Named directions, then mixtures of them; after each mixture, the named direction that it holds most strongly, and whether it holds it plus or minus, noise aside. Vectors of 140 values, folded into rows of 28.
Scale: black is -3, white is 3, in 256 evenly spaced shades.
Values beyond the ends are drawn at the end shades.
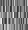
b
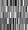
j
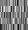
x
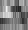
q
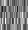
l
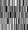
j, minus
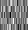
x, plus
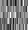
j, plus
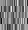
x, minus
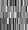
j, plus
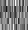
j, minus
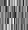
j, minus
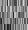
b, minus
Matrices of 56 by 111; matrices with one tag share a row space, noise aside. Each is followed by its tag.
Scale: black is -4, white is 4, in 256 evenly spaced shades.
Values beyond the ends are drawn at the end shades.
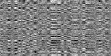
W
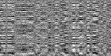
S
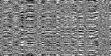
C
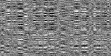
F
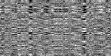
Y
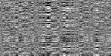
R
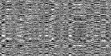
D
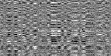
W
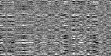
S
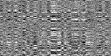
W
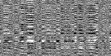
C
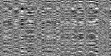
C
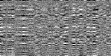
S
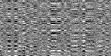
W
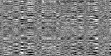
C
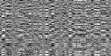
D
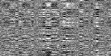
R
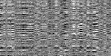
S
